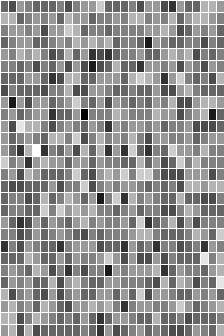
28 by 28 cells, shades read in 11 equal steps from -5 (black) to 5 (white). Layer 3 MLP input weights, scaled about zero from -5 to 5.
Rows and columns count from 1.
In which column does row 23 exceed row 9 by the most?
2
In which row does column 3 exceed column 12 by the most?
5
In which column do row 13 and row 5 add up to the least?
14
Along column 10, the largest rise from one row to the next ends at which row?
9
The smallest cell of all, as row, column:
10, 11
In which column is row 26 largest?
23
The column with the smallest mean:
21
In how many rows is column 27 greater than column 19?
12
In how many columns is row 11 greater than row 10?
14
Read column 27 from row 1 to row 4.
2 1 1 0
